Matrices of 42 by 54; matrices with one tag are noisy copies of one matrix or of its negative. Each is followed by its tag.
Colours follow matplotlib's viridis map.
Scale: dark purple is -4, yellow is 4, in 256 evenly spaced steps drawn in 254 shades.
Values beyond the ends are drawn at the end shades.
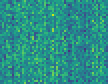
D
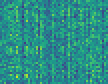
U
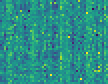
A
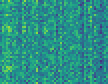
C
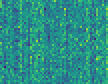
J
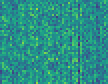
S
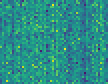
D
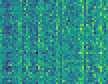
C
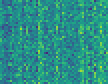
C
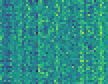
C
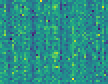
A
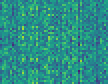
S
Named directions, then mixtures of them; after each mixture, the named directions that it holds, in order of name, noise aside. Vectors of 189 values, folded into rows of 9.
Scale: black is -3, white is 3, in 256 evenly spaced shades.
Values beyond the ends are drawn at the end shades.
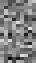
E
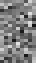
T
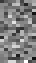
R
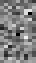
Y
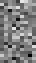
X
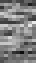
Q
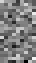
R.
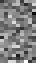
R.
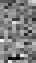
E, R.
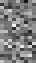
E, X.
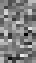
E.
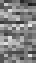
Q, X.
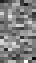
Q, R.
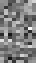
E.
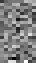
R, X.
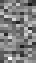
E, Q.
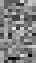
E, X.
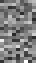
R, T.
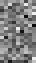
R, T.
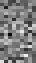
E, T.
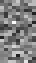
Q, R.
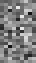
X, Y.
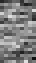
Q, R.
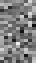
T.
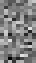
E.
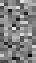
X.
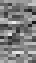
Q, R.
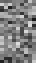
Q, T.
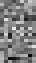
E, X.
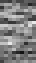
Q.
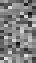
T.
